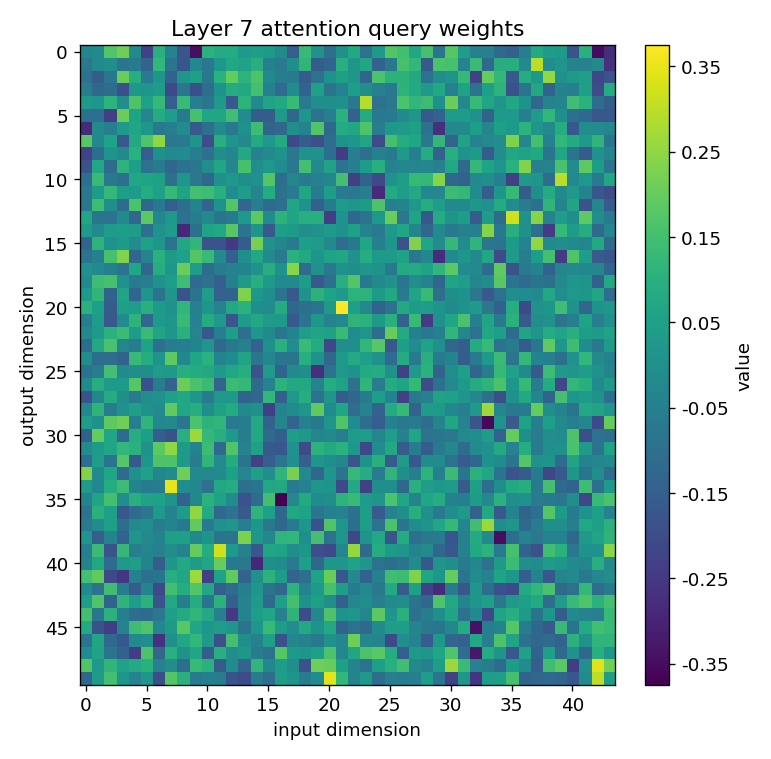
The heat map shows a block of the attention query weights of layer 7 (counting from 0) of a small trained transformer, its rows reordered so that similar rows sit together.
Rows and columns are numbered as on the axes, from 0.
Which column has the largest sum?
9
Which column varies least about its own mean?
31
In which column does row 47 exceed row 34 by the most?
23
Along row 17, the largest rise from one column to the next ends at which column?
34
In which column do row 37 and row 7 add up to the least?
19
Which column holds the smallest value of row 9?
0
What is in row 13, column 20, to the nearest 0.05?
-0.25
